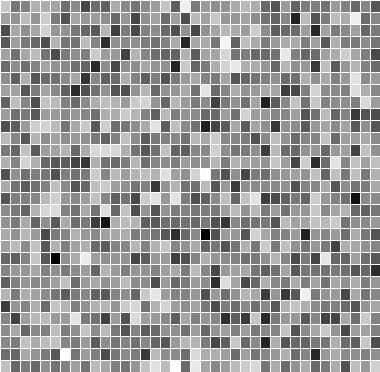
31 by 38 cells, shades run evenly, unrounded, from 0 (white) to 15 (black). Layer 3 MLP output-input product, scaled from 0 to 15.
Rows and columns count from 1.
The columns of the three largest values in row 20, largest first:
21, 31, 18
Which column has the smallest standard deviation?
2
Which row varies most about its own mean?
17
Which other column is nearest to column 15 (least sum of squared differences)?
26
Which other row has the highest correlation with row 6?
3
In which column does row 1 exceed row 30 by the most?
7
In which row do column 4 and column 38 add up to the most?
10
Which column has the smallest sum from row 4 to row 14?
23
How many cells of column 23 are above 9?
6
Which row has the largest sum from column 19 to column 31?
11
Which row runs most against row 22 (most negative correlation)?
9
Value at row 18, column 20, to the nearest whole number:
8
